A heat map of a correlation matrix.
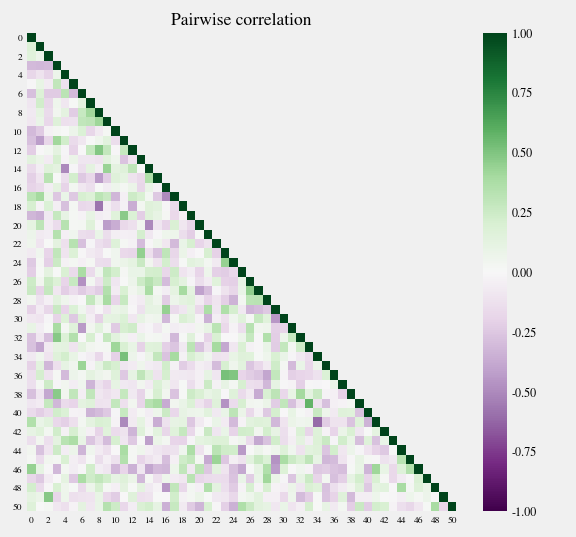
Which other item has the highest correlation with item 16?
29
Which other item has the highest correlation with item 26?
27
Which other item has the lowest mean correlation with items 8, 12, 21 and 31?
18
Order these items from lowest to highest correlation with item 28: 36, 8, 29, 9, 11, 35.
36, 29, 35, 8, 11, 9
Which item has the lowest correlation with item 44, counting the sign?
25
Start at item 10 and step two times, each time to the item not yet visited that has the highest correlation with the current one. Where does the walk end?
39
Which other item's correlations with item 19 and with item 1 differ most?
11
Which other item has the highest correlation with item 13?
23
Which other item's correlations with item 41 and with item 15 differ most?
34
